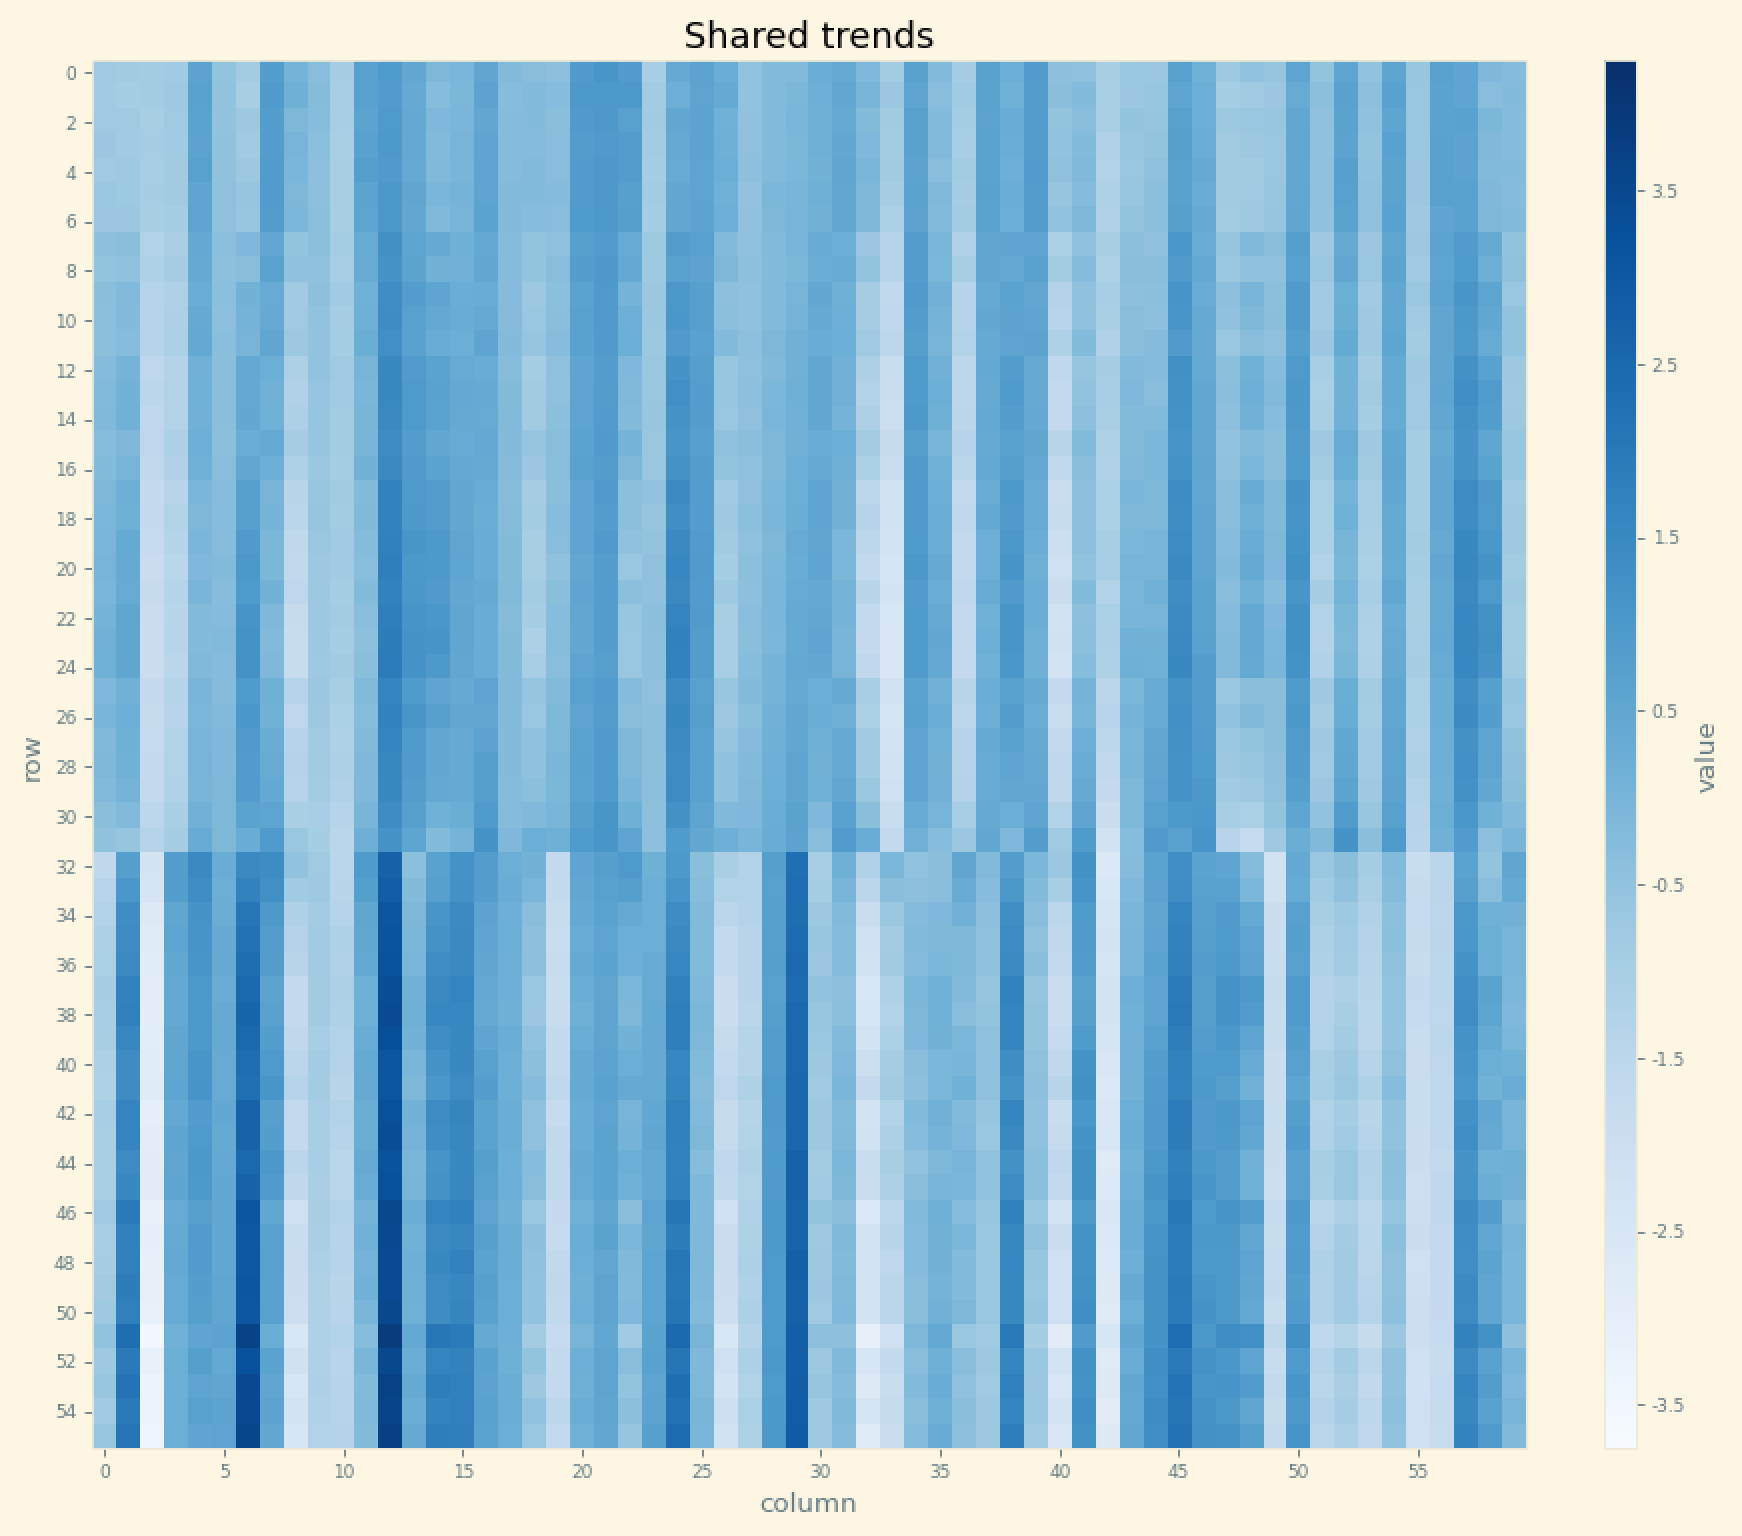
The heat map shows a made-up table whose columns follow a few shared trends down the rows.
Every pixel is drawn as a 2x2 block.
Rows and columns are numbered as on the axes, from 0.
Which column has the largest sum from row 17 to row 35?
12
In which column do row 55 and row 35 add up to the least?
2
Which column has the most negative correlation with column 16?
10
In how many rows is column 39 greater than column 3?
32
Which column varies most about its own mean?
6
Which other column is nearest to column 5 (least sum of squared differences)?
17
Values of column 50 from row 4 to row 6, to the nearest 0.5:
0.5 0.5 0.5
